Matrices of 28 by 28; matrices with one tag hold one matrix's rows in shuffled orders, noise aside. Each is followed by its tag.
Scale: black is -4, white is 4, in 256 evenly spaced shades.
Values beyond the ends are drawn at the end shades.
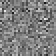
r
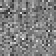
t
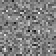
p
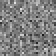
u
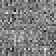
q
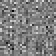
t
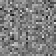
t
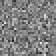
r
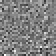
r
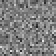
u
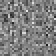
t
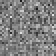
u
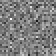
u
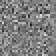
r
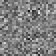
p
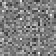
p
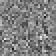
r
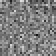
u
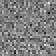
q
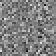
r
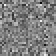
r
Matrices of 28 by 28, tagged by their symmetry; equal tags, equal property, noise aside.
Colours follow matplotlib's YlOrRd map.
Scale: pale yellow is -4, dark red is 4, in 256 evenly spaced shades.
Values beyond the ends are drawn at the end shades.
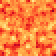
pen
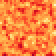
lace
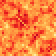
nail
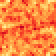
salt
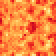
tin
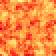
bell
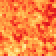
lace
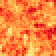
lace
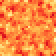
bell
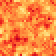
bell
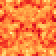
pen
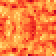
tin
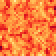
salt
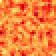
bell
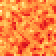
nail
